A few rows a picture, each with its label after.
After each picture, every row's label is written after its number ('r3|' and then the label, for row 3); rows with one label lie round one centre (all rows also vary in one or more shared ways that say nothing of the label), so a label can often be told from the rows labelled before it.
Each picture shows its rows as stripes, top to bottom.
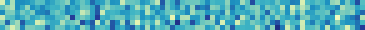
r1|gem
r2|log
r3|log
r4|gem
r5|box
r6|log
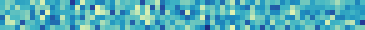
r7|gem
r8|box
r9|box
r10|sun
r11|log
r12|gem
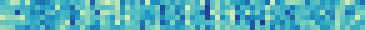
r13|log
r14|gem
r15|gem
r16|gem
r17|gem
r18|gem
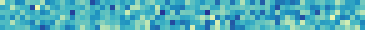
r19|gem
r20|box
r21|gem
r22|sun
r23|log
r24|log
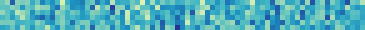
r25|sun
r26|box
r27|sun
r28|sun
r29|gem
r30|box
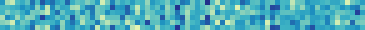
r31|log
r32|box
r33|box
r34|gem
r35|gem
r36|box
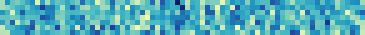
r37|box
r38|gem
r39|log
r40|log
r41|sun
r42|box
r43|gem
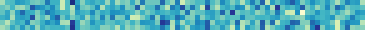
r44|gem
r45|sun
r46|log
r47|box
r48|gem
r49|gem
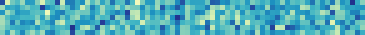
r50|box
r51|gem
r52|box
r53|box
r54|sun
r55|gem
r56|gem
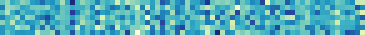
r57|gem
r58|box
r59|gem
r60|log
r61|gem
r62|box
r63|box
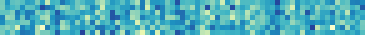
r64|box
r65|log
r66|box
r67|box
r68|box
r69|sun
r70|box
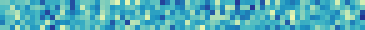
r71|gem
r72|gem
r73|log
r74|log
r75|box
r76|sun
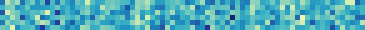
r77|log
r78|log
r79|box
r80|log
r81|box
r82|log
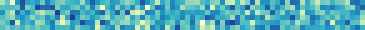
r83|gem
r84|log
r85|box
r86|gem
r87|sun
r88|box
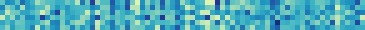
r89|box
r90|box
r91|box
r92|gem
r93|box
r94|box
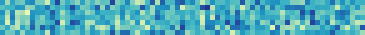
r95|box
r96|gem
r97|sun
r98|sun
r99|sun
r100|log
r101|box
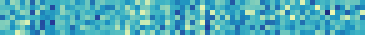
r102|log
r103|sun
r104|sun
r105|log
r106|sun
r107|gem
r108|sun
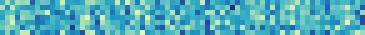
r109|sun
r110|log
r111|box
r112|log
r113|log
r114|gem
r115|sun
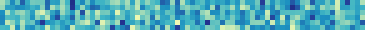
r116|gem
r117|gem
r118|box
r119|box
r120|log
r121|box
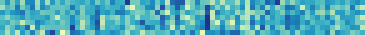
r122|box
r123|gem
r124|sun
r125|gem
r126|gem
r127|gem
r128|sun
